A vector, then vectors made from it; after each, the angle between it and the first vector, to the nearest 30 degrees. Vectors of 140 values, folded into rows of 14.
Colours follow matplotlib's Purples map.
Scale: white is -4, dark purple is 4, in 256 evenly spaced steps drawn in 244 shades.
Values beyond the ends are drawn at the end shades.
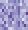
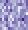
150 degrees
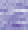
90 degrees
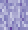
150 degrees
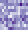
150 degrees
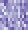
150 degrees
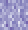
150 degrees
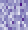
150 degrees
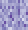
30 degrees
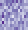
90 degrees
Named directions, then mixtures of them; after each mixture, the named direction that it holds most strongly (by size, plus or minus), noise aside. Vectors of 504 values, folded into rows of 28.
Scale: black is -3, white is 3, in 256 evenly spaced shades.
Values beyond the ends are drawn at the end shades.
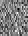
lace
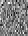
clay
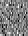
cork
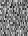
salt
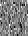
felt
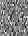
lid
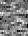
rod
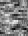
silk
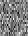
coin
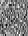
cork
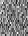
lid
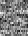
rod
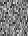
salt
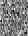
coin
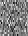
lid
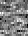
rod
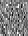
cork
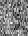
salt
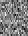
lace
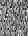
salt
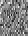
clay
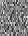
lid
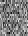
coin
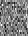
clay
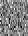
felt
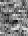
silk
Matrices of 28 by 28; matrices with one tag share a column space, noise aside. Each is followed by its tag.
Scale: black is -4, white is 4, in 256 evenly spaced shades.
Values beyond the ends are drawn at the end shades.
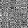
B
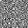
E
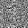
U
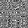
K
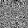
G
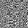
K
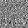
E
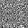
U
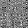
B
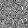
E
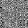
B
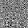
B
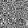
E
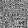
B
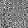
B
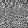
G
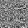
U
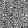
B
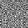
K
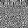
G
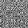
K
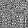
K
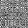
B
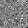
E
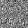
E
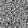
E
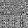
K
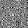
B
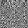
G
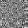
E
